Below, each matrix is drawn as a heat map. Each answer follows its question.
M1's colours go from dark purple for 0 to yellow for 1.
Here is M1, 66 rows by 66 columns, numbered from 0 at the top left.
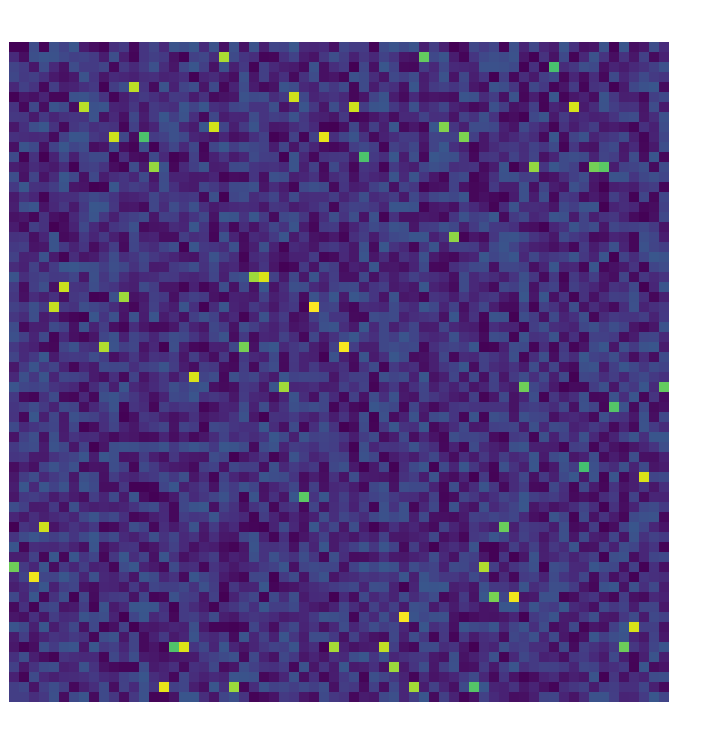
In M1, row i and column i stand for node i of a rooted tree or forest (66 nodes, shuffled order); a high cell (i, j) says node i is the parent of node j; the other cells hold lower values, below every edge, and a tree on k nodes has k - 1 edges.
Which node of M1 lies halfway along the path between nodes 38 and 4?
58
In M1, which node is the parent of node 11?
25
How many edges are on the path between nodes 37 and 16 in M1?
2
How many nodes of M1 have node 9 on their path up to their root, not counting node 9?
5
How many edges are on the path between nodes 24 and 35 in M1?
4
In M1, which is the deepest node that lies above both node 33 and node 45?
30
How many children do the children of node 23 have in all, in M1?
2
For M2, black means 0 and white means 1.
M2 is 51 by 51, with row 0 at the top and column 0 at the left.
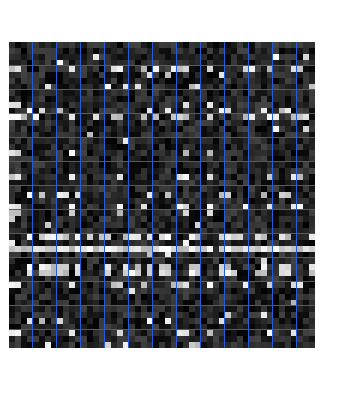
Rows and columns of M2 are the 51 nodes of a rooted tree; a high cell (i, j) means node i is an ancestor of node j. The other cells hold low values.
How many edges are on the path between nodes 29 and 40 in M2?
8
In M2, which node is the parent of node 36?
45
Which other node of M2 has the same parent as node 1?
33
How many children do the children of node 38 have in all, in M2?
3
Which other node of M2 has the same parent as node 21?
50
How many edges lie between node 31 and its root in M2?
7
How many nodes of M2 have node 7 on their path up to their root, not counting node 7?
7
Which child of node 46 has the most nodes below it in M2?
5
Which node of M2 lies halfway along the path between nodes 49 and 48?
4
